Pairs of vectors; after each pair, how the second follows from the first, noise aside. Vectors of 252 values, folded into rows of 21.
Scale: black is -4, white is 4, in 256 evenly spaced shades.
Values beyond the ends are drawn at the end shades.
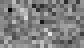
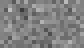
negated, shrunk.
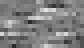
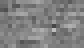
reversed, shrunk.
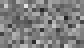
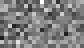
wrapped around, negated.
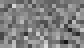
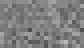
negated, shrunk.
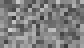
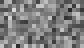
wrapped around, negated.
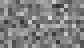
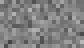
wrapped around, negated, shrunk.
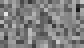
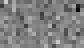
partly zeroed.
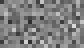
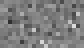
partly zeroed.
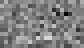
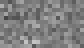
wrapped around, negated, shrunk.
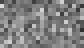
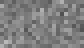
shrunk.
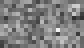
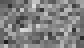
wrapped around, negated.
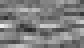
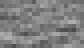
wrapped around, negated, shrunk.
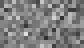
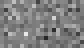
partly zeroed.
